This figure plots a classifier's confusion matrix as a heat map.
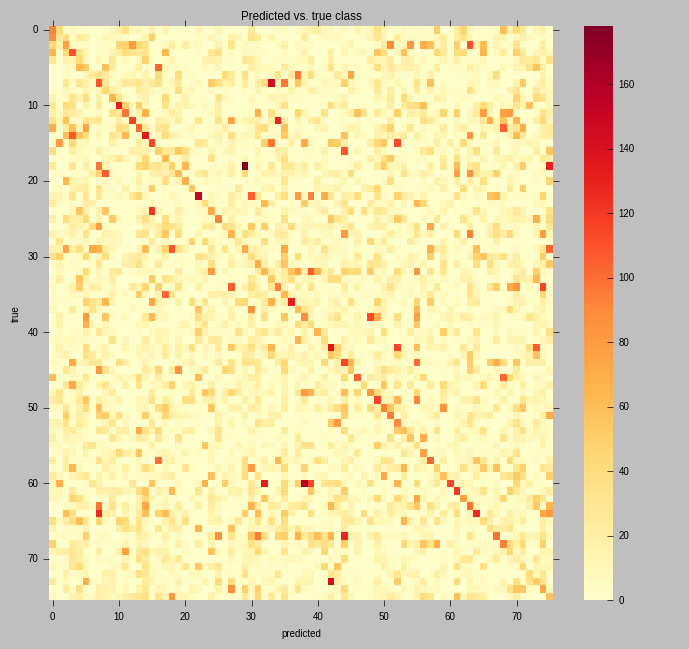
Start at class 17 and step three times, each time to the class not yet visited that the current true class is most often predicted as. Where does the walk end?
18
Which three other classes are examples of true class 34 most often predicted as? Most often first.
74, 27, 70
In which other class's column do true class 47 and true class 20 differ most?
3
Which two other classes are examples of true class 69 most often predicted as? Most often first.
11, 24
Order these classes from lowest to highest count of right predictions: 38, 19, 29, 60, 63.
19, 29, 38, 63, 60
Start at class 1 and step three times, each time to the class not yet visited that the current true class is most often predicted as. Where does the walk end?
58
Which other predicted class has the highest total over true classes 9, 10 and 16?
44
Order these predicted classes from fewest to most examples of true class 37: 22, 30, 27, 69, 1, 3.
1, 27, 3, 69, 22, 30
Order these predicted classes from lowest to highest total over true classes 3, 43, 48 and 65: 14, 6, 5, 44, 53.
6, 14, 5, 44, 53
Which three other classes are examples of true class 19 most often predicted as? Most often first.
8, 63, 61
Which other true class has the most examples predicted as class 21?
28
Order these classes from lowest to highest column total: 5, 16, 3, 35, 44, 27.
16, 27, 3, 5, 44, 35
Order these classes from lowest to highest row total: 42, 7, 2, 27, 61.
61, 27, 42, 2, 7
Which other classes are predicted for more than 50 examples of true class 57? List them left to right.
16, 34, 64
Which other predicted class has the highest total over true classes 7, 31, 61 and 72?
35
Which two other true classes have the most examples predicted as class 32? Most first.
60, 23
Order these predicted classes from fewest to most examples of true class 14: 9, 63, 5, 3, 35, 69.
69, 9, 5, 35, 63, 3
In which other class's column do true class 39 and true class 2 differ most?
63
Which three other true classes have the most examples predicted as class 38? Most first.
60, 48, 15
